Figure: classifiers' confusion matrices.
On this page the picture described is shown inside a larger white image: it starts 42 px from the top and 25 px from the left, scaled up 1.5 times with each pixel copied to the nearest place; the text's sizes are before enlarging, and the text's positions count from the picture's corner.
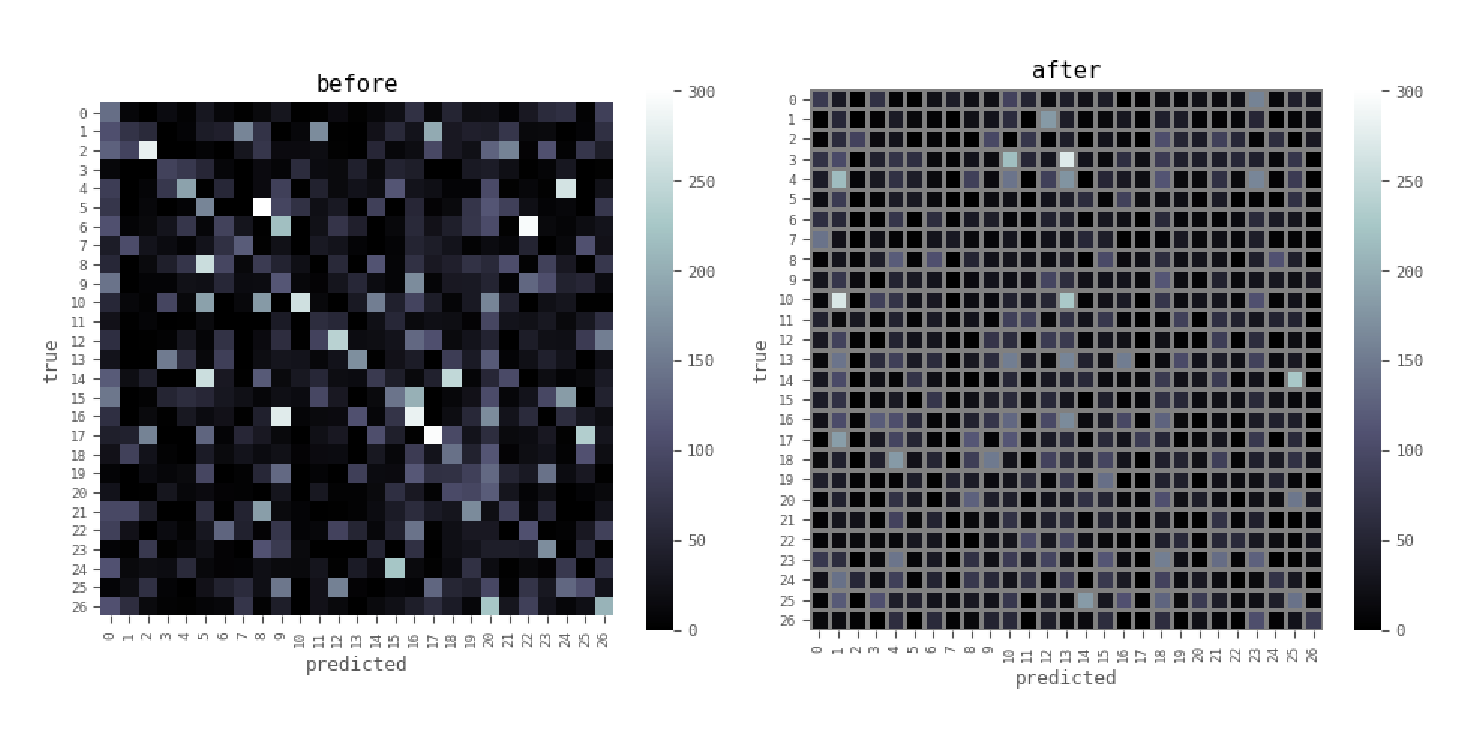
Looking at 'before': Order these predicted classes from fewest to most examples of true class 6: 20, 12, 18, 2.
2, 18, 12, 20
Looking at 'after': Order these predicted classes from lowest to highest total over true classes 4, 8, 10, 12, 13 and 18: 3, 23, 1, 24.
24, 3, 23, 1
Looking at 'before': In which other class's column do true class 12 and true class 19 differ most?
26
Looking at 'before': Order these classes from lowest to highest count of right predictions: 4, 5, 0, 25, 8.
8, 25, 0, 5, 4
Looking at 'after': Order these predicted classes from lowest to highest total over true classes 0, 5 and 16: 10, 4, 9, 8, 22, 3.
22, 8, 9, 4, 3, 10
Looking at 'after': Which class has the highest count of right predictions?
13
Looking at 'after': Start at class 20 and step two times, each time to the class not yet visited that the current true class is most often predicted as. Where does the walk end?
14
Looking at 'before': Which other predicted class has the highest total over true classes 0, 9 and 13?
16
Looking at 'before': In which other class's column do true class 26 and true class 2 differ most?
21
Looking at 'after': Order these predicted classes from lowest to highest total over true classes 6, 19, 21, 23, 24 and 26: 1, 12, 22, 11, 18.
22, 11, 12, 1, 18
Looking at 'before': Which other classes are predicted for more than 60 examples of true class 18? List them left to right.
1, 16, 20, 25
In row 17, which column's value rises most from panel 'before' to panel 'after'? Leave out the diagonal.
1
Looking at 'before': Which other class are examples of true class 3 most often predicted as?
4
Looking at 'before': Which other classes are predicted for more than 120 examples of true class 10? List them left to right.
5, 8, 14, 20
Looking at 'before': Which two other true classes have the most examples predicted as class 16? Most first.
15, 9
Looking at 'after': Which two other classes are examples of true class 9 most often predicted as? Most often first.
18, 12
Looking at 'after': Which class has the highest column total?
1
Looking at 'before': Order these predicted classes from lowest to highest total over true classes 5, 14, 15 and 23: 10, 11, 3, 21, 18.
3, 10, 11, 21, 18
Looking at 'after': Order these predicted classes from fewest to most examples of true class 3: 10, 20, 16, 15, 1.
15, 20, 16, 1, 10
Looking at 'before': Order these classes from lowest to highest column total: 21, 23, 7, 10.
10, 7, 21, 23
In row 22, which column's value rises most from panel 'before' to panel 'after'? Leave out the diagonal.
11
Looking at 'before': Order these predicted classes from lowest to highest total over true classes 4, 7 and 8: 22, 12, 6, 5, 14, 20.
22, 12, 14, 20, 6, 5
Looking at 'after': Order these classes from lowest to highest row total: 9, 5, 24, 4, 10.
5, 9, 24, 10, 4
